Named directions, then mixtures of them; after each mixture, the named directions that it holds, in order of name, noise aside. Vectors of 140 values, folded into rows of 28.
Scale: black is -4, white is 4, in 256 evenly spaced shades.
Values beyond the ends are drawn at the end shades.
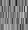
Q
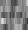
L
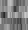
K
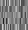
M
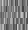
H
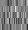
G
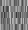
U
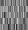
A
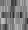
L.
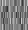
M, U.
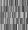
H.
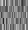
A, H, M.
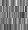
Q.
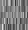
A, H, M.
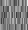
U.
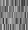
H, M.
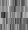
K, L, M.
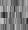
K, L.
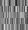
Q.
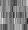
L.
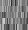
A, H, L.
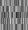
U.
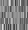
A, H, M.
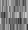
G, K, M.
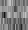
A, K.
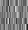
G, M.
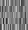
M.
